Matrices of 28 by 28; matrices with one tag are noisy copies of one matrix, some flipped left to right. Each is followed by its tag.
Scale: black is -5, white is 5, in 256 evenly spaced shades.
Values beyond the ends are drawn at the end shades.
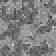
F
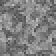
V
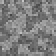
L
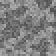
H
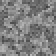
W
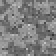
F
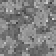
F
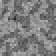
L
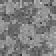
F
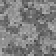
F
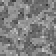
W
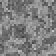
W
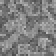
L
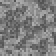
H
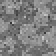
F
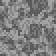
W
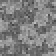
F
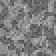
W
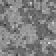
F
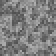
V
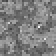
F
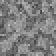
L
